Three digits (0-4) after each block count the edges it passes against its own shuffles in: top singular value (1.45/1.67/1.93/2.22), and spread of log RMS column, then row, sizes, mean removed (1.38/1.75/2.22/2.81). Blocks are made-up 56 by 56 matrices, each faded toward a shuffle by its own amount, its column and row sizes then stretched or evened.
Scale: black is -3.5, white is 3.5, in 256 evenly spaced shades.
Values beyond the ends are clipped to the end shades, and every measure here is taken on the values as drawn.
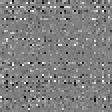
2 2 4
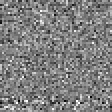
0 0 2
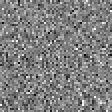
3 0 1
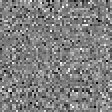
4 0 2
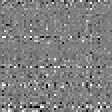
3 2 4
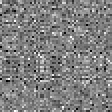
4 1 2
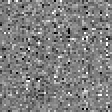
0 3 1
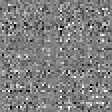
0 3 4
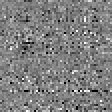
2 1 3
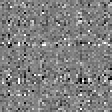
2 3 3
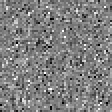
0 2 0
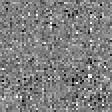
0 2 2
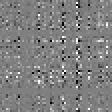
3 4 4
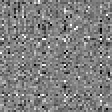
3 3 2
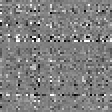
1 3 4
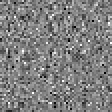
3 1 0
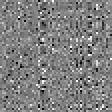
4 3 0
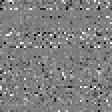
0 2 4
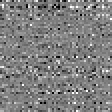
3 1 4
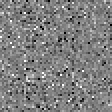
1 1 1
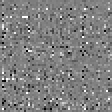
0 3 3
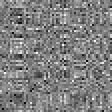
4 2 0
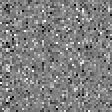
2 1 0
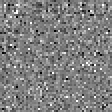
1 0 1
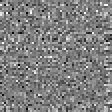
3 1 2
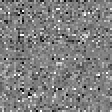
0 2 3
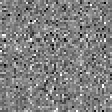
3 2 1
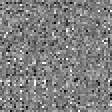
1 3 1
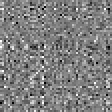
4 2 2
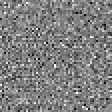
3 0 0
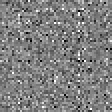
2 2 3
